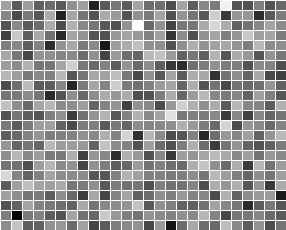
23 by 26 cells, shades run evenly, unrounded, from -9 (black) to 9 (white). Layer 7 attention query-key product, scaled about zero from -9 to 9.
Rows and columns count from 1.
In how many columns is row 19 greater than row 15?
13
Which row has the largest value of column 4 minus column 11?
16
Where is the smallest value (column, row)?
2, 22
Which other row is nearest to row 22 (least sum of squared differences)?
10
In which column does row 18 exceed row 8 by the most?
20
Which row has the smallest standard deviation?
18
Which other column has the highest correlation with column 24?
19
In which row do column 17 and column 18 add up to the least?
7
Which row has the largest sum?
11
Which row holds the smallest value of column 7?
9
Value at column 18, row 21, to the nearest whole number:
-2
